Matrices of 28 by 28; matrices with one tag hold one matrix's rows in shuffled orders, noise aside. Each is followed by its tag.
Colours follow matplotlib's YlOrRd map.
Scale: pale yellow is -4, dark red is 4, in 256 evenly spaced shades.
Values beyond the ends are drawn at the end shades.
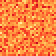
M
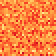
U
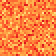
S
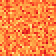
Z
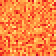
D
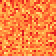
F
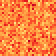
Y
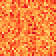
Y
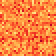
U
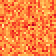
Y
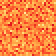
S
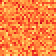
U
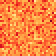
D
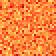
F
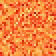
F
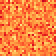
D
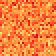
U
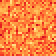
D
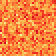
M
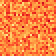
Z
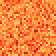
S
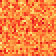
M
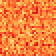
M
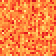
Y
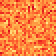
D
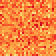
U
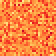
Z
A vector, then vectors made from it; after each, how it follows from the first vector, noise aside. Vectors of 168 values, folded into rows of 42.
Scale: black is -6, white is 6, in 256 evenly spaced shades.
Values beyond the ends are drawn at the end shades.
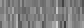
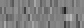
wrapped around, negated, partly zeroed.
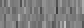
negated, partly zeroed.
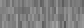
shrunk.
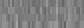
shrunk.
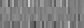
wrapped around, partly zeroed.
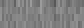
wrapped around, negated, shrunk.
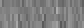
shrunk.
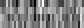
wrapped around, negated, scaled up.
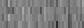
negated, partly zeroed.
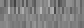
wrapped around, partly zeroed.
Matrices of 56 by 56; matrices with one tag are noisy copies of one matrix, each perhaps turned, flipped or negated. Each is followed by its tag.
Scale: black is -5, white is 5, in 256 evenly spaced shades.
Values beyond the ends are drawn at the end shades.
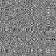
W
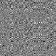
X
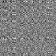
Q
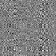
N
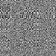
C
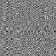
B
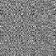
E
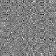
Q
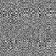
N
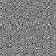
B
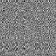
B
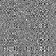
N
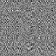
B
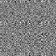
E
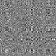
W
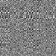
C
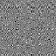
B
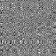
Q
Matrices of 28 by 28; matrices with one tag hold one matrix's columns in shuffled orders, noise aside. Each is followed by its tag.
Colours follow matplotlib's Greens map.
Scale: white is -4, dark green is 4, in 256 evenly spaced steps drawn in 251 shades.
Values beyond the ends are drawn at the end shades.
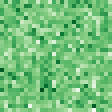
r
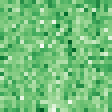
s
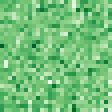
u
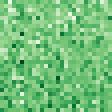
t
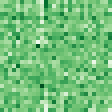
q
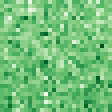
t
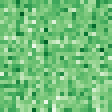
s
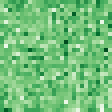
s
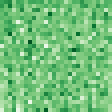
s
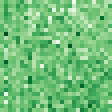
t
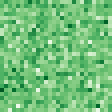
r
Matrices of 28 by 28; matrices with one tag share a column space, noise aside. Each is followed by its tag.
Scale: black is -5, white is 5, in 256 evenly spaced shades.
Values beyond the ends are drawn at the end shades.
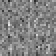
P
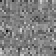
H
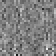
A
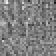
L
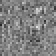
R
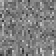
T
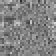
L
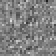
L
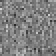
T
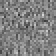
T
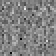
R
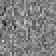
R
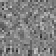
T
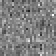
P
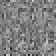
A
